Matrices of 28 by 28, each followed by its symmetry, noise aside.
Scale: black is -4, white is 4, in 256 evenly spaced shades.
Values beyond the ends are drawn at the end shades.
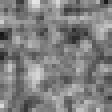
antisymmetric.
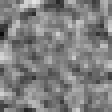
antisymmetric.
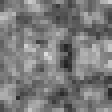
mirrored top to bottom.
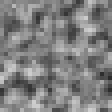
antisymmetric.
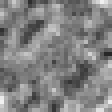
symmetric.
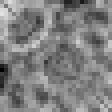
symmetric.
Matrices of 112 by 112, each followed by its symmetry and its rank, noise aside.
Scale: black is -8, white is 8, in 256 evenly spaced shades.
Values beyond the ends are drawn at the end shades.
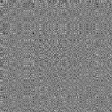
symmetric, rank four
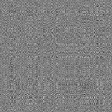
no symmetry, rank six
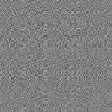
no symmetry, rank six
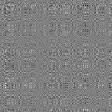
antisymmetric, rank four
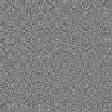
symmetric, rank six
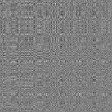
antisymmetric, rank four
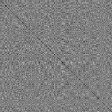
symmetric, rank five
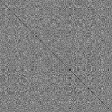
symmetric, rank five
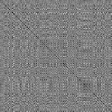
symmetric, rank five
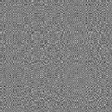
symmetric, rank five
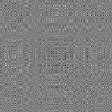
symmetric, rank four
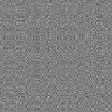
no symmetry, rank six
